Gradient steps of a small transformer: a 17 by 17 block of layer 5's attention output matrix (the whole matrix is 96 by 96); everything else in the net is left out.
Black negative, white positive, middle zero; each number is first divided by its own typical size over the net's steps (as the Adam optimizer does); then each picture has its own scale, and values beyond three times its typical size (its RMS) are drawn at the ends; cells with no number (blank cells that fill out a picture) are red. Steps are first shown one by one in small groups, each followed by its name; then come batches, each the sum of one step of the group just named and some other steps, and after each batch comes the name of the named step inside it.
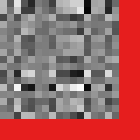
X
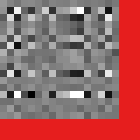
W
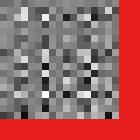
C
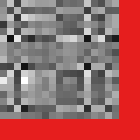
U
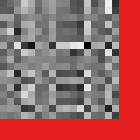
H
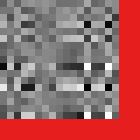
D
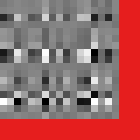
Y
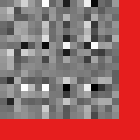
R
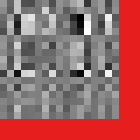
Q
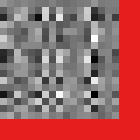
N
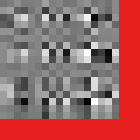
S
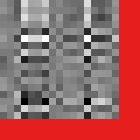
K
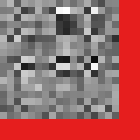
U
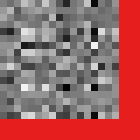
R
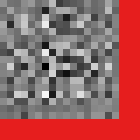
C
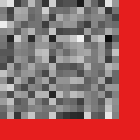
D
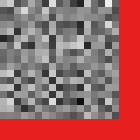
H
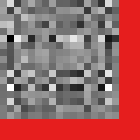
U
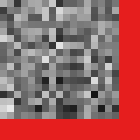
N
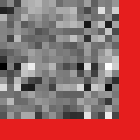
D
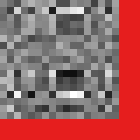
W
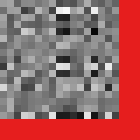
D
